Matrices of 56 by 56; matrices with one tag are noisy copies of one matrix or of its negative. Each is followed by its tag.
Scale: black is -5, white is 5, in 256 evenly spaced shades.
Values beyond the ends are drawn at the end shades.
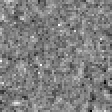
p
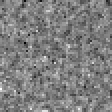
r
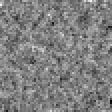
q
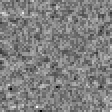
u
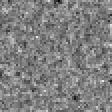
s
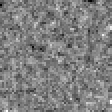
q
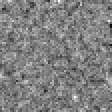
s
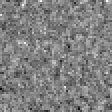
r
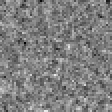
r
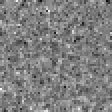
r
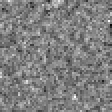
s
